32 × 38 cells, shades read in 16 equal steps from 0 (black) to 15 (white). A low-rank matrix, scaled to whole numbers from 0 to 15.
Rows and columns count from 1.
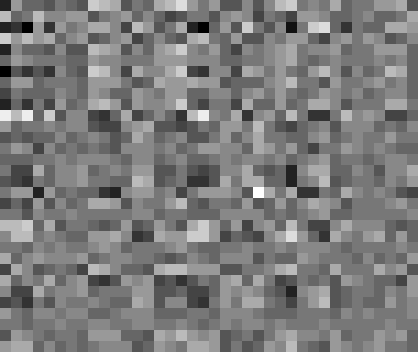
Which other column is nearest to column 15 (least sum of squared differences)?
31
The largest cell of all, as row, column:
18, 24
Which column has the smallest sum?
1
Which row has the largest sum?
22
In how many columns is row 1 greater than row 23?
17
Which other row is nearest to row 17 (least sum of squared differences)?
28
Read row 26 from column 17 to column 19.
3 5 7
